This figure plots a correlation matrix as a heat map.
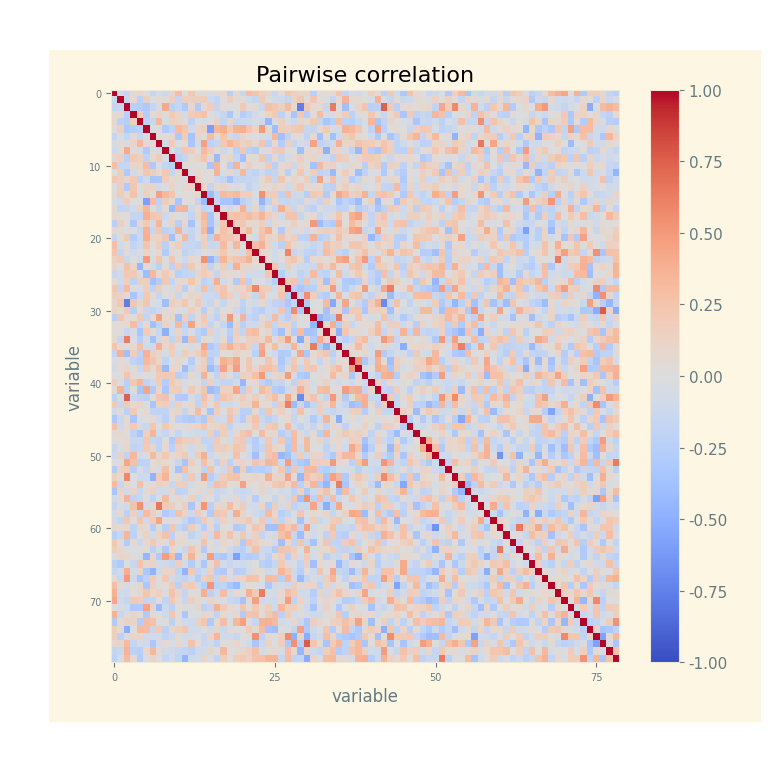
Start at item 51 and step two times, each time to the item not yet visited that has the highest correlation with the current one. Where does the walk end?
73
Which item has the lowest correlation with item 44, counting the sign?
68
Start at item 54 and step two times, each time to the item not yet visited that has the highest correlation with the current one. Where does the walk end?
31
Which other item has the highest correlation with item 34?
2
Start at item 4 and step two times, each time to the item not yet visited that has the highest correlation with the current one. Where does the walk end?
7
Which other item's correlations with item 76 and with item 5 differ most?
30
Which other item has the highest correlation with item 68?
15
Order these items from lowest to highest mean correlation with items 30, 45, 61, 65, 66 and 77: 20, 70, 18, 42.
20, 70, 18, 42
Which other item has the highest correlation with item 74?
29
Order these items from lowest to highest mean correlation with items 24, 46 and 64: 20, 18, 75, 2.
18, 20, 75, 2
